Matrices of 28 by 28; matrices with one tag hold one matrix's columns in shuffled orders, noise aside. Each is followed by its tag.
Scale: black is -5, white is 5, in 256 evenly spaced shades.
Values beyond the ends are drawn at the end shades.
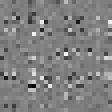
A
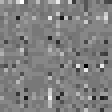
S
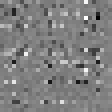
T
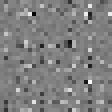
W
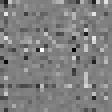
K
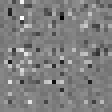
T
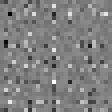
W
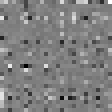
S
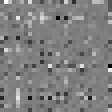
S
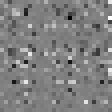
T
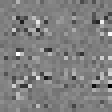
A
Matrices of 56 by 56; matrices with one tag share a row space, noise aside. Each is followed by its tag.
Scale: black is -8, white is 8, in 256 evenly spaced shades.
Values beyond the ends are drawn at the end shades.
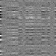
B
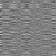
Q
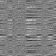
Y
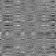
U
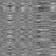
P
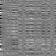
B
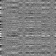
B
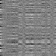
B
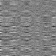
Q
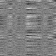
Y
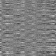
U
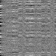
B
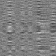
P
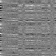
B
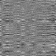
U
